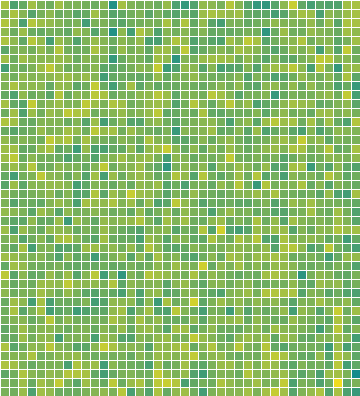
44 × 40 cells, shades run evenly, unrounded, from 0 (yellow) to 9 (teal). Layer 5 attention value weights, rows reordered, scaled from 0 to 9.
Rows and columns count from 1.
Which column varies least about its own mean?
5
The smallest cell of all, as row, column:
43, 38
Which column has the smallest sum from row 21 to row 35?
17
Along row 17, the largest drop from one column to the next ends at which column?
10
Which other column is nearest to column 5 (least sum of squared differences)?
27
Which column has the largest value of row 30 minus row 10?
11
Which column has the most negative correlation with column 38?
33
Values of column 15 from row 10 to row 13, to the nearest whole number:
3 5 5 5
